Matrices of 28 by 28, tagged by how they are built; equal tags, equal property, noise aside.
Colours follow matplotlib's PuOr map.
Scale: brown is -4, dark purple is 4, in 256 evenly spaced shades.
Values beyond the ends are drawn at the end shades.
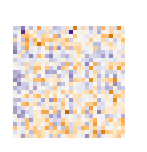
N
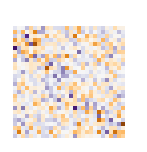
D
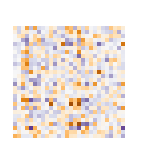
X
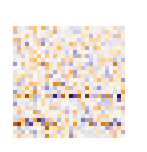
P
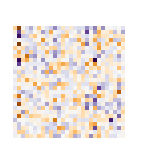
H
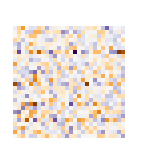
P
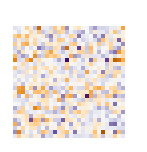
P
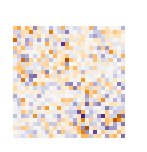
D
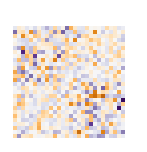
D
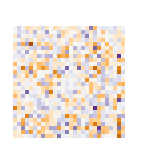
X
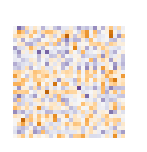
N
